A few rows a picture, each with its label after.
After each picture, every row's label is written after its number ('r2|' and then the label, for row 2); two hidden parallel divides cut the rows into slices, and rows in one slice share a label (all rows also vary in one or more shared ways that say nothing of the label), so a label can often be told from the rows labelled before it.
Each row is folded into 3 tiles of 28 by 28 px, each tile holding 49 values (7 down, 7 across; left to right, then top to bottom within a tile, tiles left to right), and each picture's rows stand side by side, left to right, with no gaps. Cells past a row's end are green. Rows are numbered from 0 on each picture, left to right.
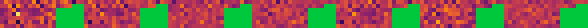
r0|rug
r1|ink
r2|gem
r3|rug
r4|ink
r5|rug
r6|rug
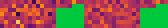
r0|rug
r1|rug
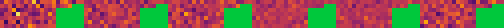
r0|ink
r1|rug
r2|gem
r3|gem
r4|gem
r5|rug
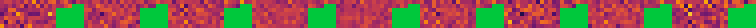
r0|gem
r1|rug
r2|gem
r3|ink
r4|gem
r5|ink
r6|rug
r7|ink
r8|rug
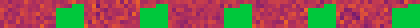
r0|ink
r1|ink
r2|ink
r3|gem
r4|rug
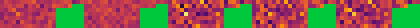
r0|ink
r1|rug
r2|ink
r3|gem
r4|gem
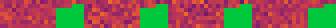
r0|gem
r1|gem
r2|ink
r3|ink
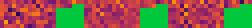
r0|rug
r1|ink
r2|rug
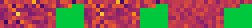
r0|ink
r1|rug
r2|rug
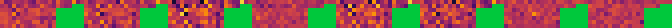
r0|gem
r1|ink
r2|gem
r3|gem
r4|gem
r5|ink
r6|rug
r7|rug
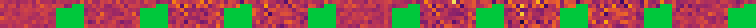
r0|ink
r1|ink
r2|rug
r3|ink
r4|ink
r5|rug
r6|rug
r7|ink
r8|gem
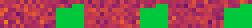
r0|rug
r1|gem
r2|gem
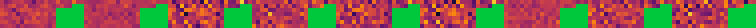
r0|ink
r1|ink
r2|ink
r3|ink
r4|rug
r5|ink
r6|gem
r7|ink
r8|ink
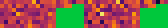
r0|ink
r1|ink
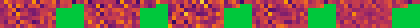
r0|rug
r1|gem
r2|gem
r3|ink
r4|ink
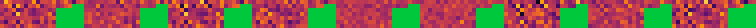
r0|rug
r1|gem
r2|rug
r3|gem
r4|gem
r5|rug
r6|gem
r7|gem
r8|ink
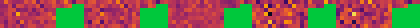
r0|ink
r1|ink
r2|ink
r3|gem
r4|gem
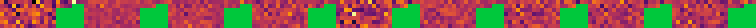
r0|gem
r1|rug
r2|ink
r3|gem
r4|gem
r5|rug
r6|ink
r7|rug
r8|rug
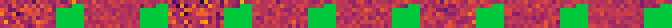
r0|rug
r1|ink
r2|gem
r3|rug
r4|ink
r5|gem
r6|rug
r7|ink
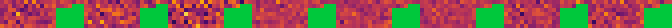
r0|gem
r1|rug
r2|ink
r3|gem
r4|gem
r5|ink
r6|ink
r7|gem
